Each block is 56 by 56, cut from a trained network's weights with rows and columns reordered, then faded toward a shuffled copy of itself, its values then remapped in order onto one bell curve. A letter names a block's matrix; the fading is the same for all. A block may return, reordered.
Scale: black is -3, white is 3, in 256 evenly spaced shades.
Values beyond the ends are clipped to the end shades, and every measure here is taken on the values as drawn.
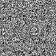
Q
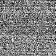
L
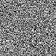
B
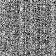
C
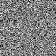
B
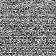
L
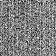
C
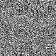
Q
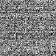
L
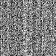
C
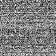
L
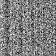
C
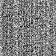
C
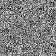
Q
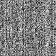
C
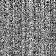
C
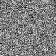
B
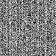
C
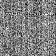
C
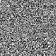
Q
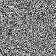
B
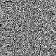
Q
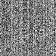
C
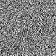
Q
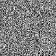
Q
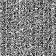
C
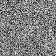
B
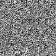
Q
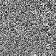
Q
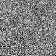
B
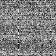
L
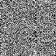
Q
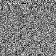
B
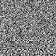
B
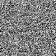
Q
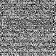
L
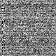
L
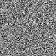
B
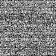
L
